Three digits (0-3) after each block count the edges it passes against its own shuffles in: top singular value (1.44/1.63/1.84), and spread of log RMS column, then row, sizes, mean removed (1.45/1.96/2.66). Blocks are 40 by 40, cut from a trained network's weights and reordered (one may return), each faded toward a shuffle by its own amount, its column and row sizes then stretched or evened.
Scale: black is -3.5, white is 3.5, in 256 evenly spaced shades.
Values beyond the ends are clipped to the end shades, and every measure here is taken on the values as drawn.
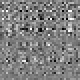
3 1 3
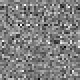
1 0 2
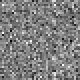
0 1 0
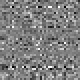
3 0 3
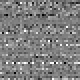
1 0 3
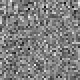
1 1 0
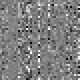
0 3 0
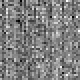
2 0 1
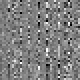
3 3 0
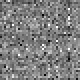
0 1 0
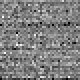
2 0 1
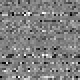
0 0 3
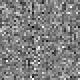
0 1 1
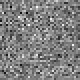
1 0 2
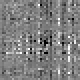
3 2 2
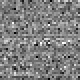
0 0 1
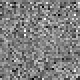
0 0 2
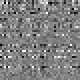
2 0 3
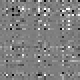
2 2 3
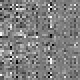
3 3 2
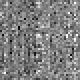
1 1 1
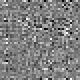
2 2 2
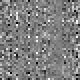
0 3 1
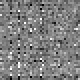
1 2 0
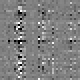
2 3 1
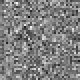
2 1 0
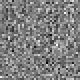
2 1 0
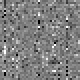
0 2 0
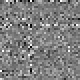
1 1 2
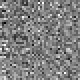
1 2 0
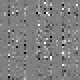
0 3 1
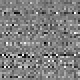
3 0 3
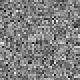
1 0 0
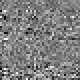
2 1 2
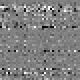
0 1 3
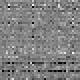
3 1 2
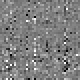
0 2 1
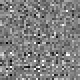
2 2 2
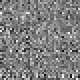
2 1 2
